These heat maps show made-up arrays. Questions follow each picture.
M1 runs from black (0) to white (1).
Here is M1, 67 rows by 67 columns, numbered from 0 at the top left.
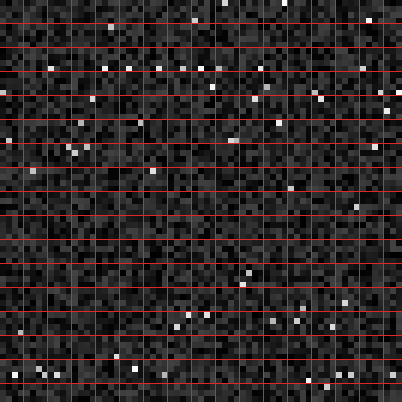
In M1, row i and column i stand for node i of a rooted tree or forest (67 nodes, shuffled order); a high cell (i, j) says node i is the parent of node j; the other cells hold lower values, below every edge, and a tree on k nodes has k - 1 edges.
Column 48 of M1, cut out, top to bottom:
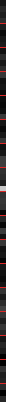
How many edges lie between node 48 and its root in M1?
4
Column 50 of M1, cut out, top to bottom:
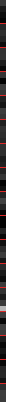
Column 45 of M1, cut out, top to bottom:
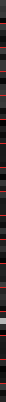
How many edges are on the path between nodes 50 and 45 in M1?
6
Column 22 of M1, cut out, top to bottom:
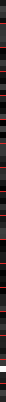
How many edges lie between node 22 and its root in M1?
7
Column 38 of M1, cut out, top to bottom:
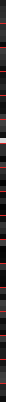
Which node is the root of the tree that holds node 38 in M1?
20
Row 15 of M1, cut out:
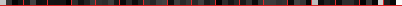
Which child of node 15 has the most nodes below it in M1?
52
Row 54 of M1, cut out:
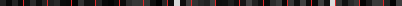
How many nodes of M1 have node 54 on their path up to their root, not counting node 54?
7
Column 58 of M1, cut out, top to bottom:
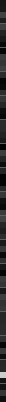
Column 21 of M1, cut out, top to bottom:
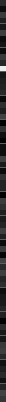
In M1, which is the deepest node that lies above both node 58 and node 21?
24
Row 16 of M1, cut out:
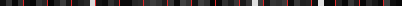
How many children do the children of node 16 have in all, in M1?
6
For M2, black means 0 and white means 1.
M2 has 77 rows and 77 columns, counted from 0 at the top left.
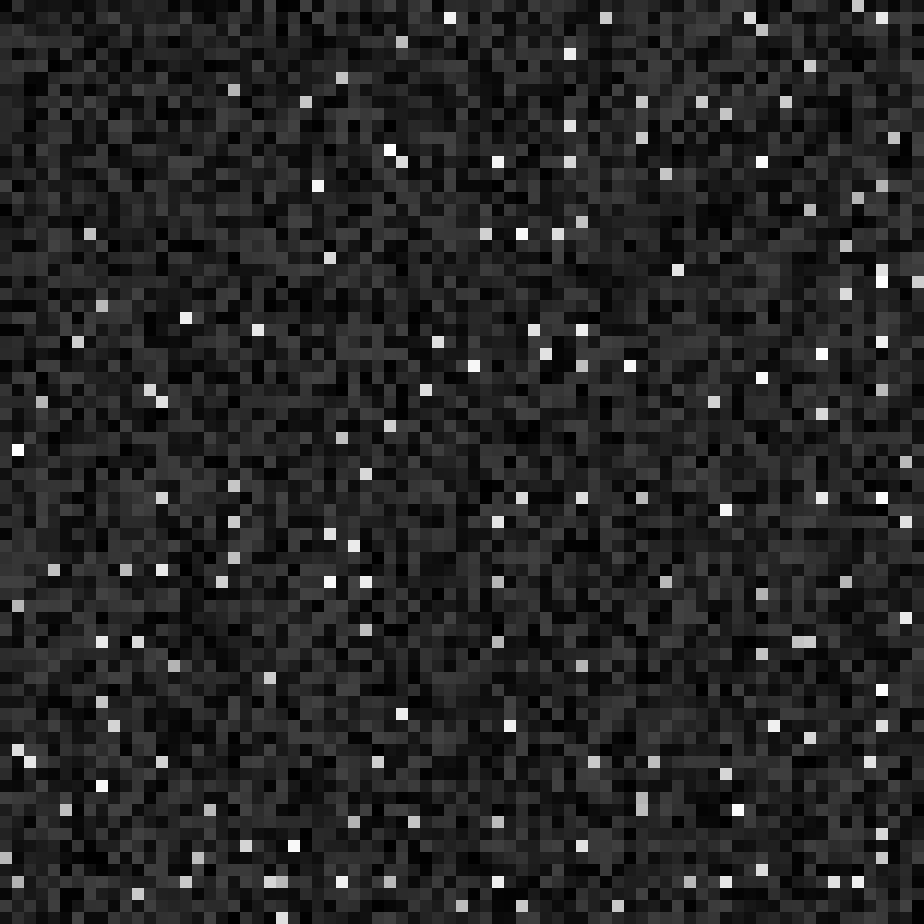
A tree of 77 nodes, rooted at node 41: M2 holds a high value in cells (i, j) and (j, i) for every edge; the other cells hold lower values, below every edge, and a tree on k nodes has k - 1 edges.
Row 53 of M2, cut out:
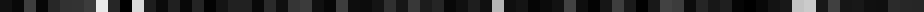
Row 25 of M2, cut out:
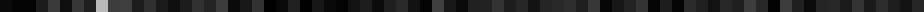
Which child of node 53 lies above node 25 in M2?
8
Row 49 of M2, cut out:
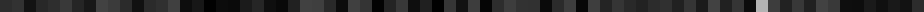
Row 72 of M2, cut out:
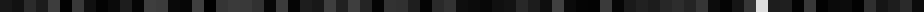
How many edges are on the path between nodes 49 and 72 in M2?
2
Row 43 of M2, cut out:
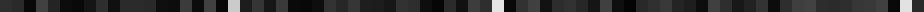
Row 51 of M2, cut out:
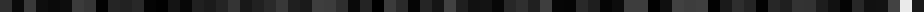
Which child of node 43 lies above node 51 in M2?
75
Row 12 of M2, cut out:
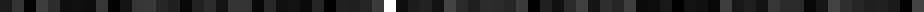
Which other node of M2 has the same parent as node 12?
35
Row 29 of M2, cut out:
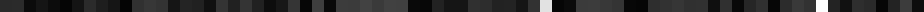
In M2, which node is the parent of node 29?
68
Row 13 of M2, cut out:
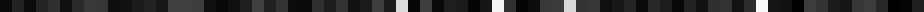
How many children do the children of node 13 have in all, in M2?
9
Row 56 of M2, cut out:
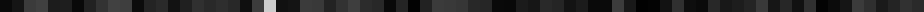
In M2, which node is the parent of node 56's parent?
73
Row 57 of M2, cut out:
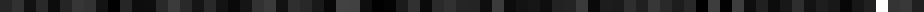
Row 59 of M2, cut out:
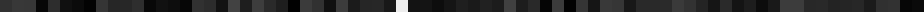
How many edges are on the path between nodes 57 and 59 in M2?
5
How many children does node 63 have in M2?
5
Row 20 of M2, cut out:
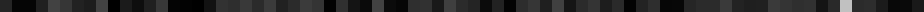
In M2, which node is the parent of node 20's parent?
48
